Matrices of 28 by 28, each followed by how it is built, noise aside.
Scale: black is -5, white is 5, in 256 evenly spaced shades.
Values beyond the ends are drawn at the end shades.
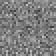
repeating columns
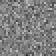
noise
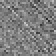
Toeplitz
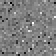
sparse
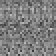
repeating columns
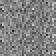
repeating rows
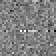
uneven rows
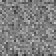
repeating columns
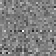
uneven rows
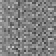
repeating rows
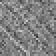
Toeplitz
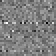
uneven rows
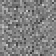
repeating rows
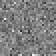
uneven rows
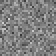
noise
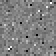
sparse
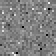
sparse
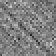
Toeplitz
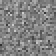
noise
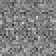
repeating columns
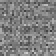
blocks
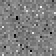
sparse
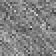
Toeplitz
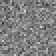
noise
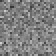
repeating columns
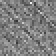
Toeplitz
